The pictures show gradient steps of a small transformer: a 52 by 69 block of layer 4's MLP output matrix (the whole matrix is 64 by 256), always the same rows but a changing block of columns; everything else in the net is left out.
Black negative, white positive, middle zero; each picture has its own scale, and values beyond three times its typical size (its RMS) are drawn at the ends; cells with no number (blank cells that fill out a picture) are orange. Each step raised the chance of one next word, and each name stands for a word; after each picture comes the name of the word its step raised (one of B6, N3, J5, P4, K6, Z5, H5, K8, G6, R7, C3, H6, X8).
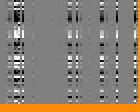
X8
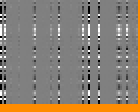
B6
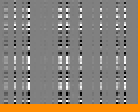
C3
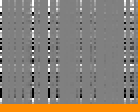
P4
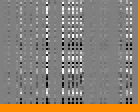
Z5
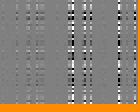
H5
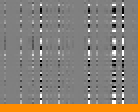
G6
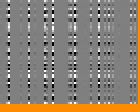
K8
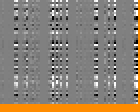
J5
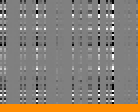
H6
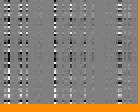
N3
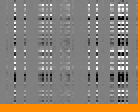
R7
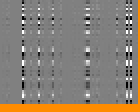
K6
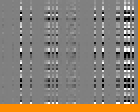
K8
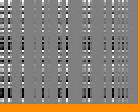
P4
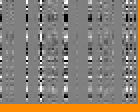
X8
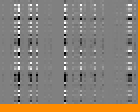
R7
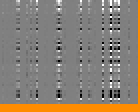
P4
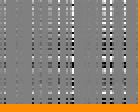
Z5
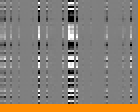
X8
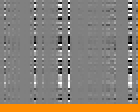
J5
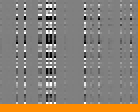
J5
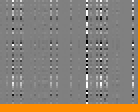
J5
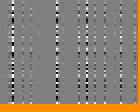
K8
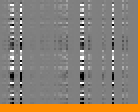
R7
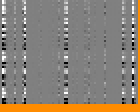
Z5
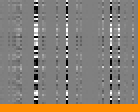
B6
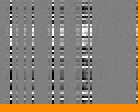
B6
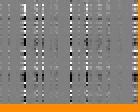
R7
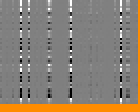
P4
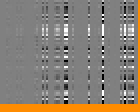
B6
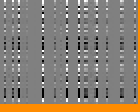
P4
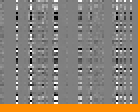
H5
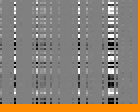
Z5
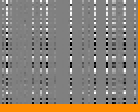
Z5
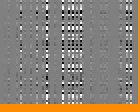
H5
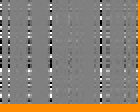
N3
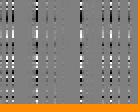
X8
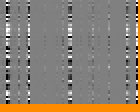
B6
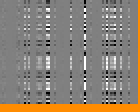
C3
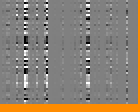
J5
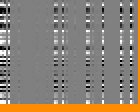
G6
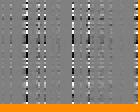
J5
